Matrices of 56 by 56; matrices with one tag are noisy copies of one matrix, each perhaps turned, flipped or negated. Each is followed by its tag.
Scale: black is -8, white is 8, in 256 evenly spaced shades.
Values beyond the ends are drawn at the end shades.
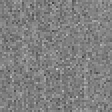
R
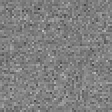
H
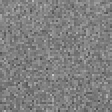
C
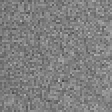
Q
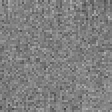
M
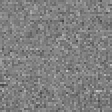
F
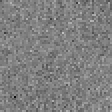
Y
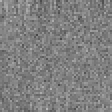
M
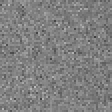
C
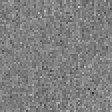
Y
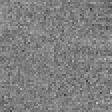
M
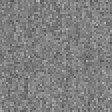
R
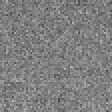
C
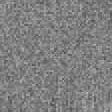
M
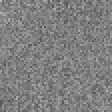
Y
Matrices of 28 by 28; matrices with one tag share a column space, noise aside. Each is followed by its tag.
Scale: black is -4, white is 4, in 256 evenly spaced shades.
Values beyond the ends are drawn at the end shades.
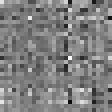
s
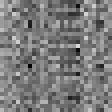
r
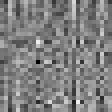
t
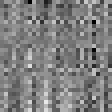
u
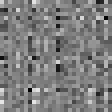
s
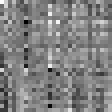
u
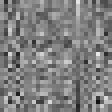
t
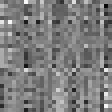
u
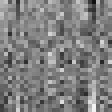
t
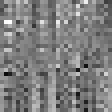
u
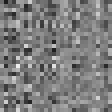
r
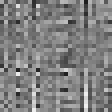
u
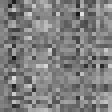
r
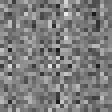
r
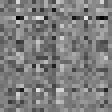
s
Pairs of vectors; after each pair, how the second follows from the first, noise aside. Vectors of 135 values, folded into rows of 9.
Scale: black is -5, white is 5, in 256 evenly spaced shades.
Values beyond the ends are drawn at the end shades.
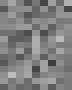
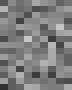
shuffled.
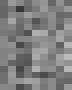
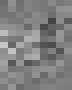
reversed, partly zeroed.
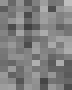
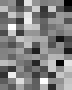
negated, scaled up.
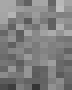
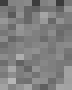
reversed, partly zeroed.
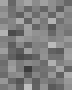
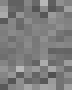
reversed, partly zeroed.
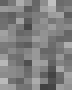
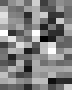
wrapped around, scaled up.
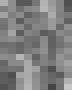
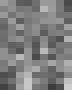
copied.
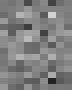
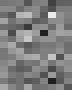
copied.
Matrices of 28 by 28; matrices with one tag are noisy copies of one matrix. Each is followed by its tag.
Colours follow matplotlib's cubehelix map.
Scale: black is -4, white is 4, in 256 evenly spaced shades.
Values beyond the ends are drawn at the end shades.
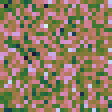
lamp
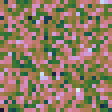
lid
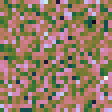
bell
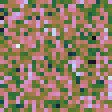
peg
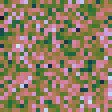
peg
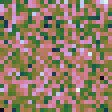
lid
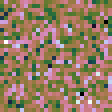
peg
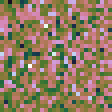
lamp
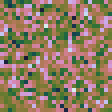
lamp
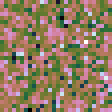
bell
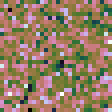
bell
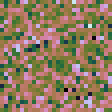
peg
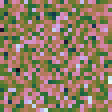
peg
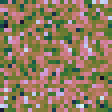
lid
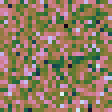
bell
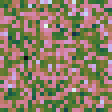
lamp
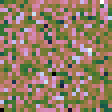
lid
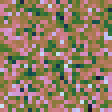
bell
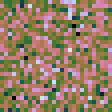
lamp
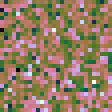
peg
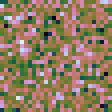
lid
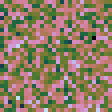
peg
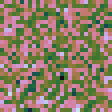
bell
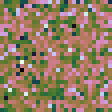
lamp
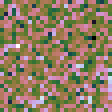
peg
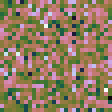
lamp
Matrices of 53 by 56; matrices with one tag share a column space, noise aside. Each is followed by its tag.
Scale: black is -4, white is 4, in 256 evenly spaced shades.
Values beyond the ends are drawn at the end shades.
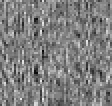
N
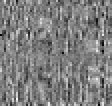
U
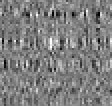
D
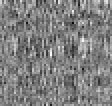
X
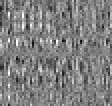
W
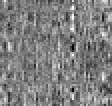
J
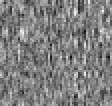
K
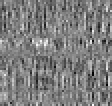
W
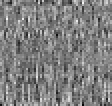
U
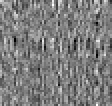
X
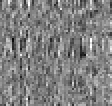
X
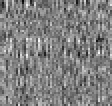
X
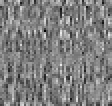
U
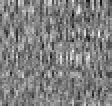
K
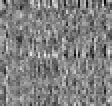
X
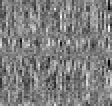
W
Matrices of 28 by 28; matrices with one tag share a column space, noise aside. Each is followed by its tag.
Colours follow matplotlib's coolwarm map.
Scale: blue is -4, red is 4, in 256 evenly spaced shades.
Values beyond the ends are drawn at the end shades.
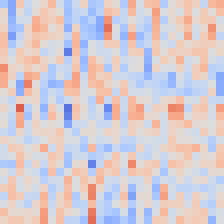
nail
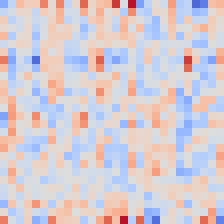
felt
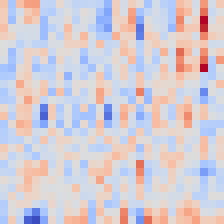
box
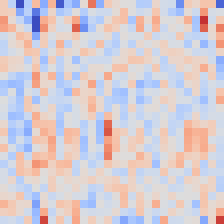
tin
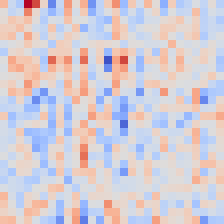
felt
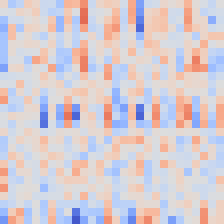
box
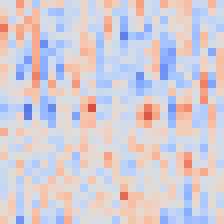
nail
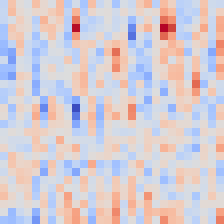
nail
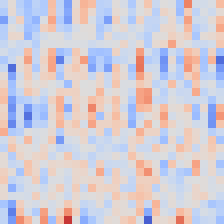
box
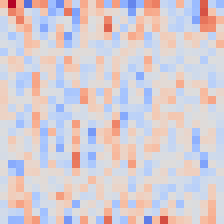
tin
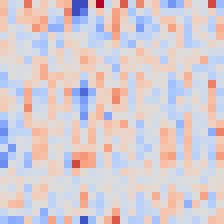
tin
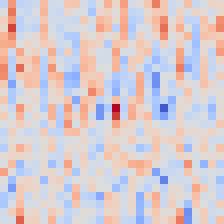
nail
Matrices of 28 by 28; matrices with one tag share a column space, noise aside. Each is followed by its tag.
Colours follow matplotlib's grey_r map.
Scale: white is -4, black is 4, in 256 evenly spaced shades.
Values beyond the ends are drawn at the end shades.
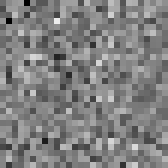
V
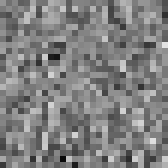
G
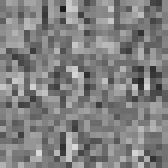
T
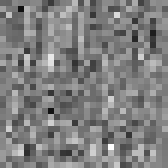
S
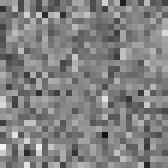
S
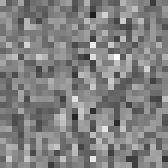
G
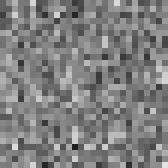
V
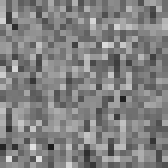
G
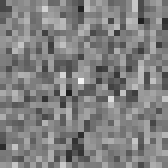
T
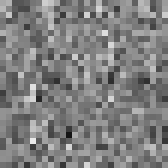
V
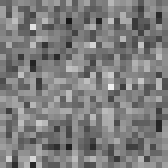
G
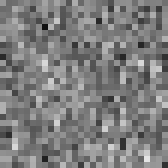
G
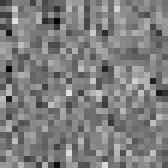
T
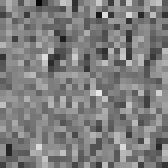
S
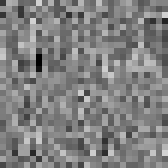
S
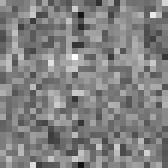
S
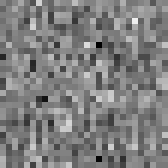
G
